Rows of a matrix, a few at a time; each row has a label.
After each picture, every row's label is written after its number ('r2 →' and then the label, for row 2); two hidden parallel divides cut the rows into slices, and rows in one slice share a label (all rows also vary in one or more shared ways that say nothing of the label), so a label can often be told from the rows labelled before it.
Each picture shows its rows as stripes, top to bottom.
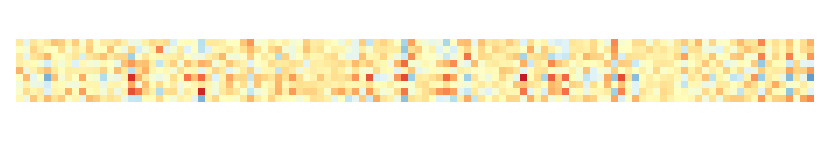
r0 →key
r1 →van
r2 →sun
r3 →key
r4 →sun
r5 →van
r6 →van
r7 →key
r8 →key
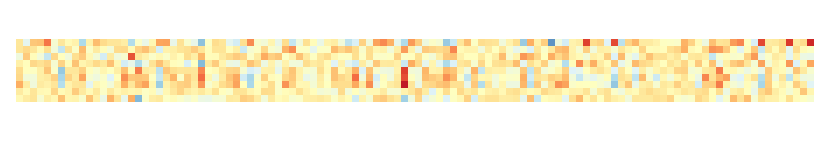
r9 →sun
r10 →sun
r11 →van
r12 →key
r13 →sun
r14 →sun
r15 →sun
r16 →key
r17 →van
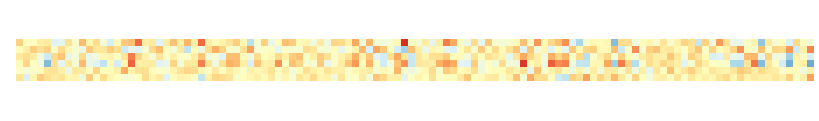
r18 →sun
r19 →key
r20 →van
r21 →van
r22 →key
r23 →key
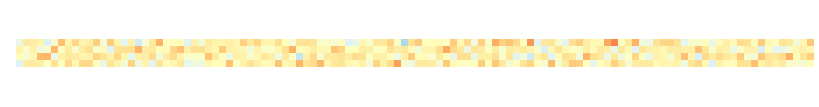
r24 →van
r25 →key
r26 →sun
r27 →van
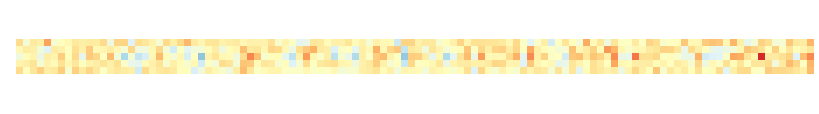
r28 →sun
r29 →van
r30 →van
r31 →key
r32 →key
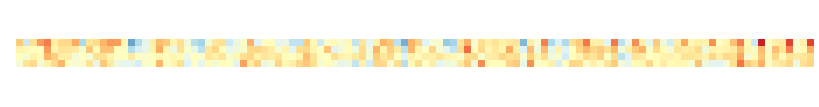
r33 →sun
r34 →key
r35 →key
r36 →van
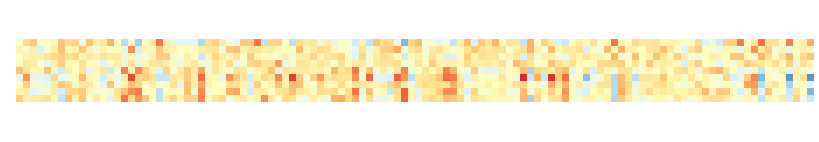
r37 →van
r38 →van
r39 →key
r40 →van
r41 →sun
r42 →van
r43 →van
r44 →key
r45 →sun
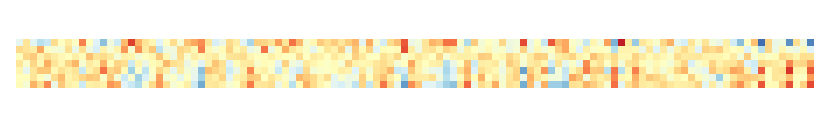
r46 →van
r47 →sun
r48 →key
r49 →sun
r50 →sun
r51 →van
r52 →key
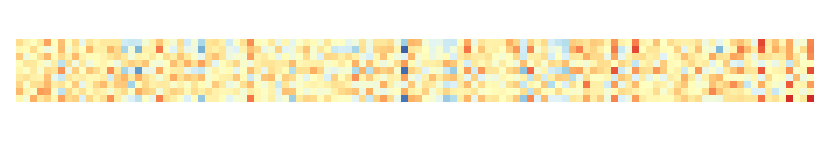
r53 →key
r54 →van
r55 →sun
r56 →key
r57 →van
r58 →sun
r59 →sun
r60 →sun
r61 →key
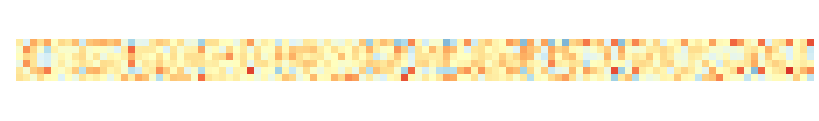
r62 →sun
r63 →van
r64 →van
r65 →van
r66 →sun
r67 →sun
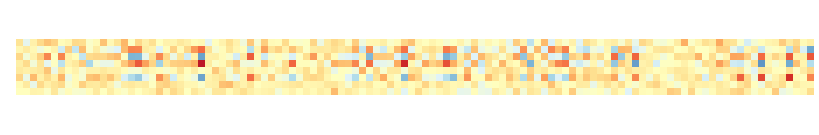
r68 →sun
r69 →key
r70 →key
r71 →sun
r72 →key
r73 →key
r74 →key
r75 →key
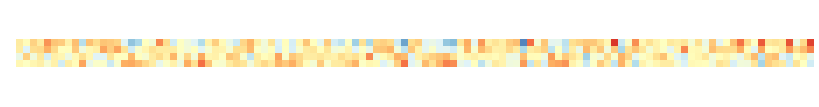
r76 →key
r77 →sun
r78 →van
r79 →key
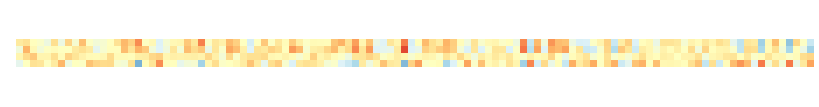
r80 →key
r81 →key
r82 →key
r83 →van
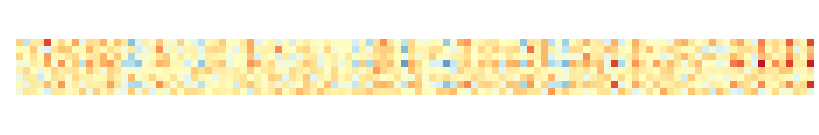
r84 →sun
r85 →van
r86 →sun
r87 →key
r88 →key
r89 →van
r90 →key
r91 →van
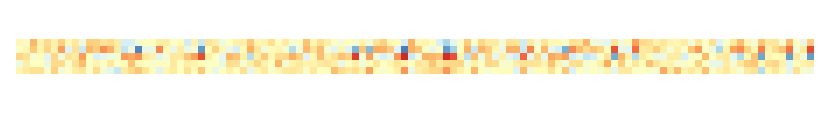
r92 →key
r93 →van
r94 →key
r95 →van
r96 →key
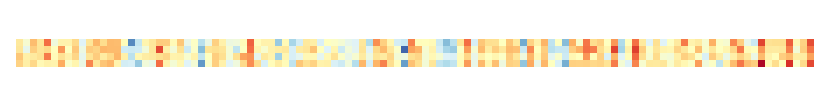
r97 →sun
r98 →key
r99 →sun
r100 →van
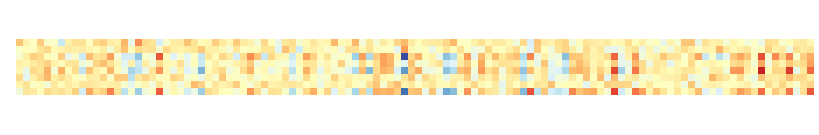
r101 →sun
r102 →sun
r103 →van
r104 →key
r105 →key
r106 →sun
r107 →key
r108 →van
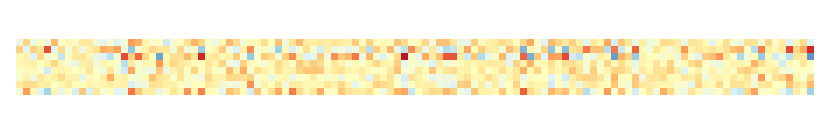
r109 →van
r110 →sun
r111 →sun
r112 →van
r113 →van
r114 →key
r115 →key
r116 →van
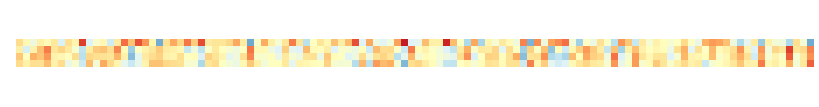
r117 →sun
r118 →sun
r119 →sun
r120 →key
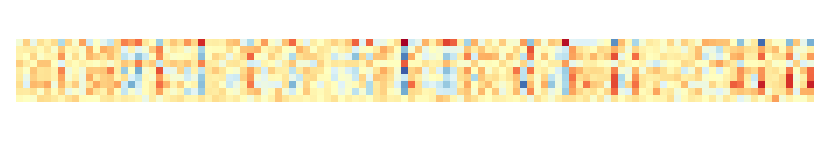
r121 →sun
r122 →van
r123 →van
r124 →sun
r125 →van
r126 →key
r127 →sun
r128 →van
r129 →key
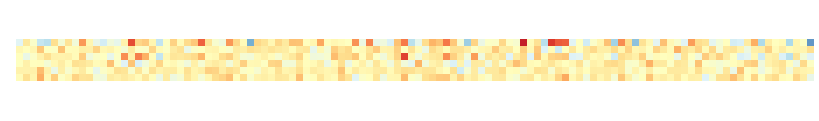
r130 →van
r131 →key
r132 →sun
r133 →van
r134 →key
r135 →key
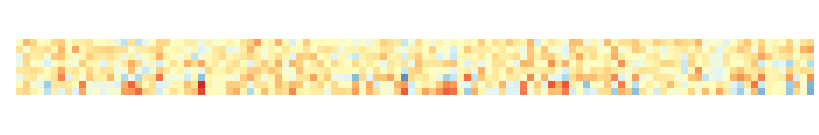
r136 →van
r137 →key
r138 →van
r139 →van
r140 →van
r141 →van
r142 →van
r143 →key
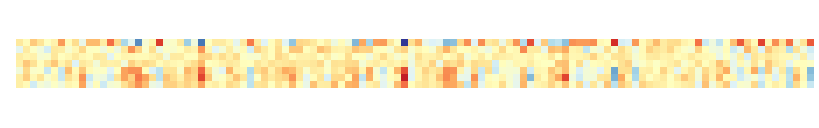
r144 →van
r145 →van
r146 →key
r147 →key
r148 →key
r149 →sun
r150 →key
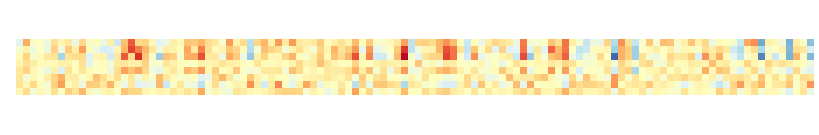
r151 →van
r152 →key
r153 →sun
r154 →key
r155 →key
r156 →key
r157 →van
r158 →key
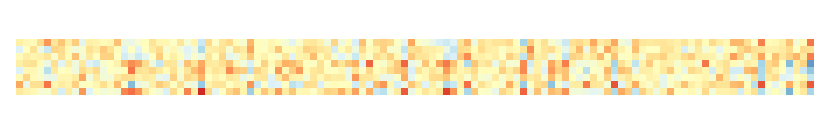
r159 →key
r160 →van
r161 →key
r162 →key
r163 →van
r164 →key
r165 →sun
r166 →key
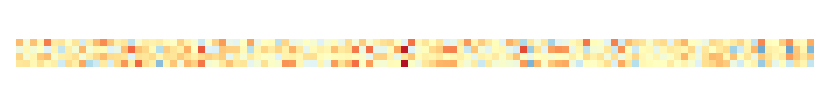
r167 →sun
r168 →key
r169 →sun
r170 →sun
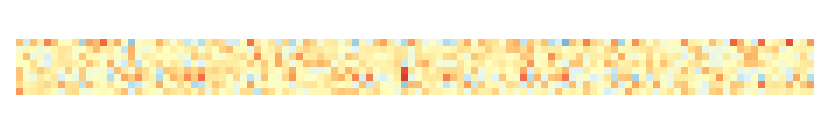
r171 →sun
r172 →van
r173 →van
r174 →van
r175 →sun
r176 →sun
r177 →key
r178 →sun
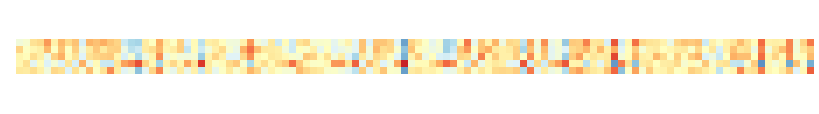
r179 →key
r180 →key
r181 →van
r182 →key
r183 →van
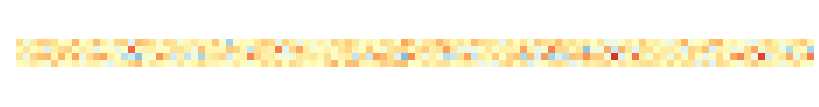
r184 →sun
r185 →van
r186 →key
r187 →key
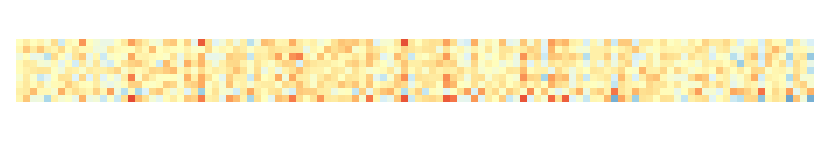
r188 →key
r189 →key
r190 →van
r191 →key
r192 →key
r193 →van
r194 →key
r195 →van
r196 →van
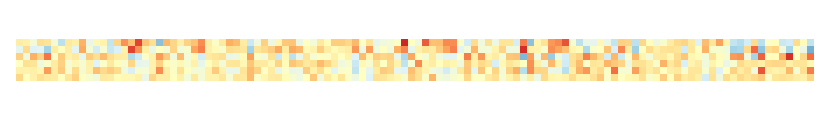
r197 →sun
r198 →van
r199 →sun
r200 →van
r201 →key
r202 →key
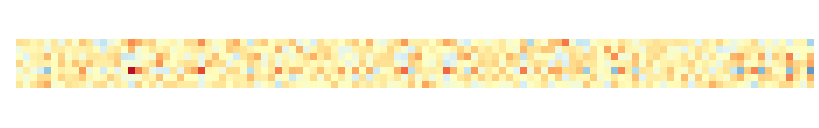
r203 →key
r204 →van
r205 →key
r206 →key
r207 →van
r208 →key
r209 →sun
